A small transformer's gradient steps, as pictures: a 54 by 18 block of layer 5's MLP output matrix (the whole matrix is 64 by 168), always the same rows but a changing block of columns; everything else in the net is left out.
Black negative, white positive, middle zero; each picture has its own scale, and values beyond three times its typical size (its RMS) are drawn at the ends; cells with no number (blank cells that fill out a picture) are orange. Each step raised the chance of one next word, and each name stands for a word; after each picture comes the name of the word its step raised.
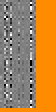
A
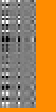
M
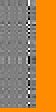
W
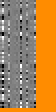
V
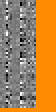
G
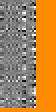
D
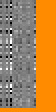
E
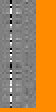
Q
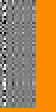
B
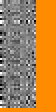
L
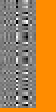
W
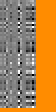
B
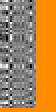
V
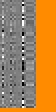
L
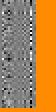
D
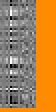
V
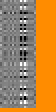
D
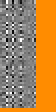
E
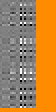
W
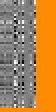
L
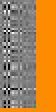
V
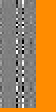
E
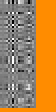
A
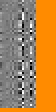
V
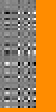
D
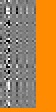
Q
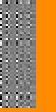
A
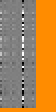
D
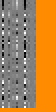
G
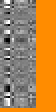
E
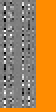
D
